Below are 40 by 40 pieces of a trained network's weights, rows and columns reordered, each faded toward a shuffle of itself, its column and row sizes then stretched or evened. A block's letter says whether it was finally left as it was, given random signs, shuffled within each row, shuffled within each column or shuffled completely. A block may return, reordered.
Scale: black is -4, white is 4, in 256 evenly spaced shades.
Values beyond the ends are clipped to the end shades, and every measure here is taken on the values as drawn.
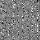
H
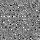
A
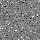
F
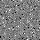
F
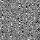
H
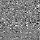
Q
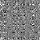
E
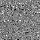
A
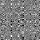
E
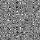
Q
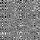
E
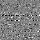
A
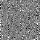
H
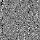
H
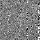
H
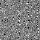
H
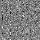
H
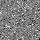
F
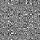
E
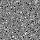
F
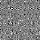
E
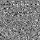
A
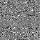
A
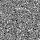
F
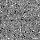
F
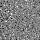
F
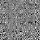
E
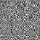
E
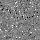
F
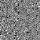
H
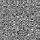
E
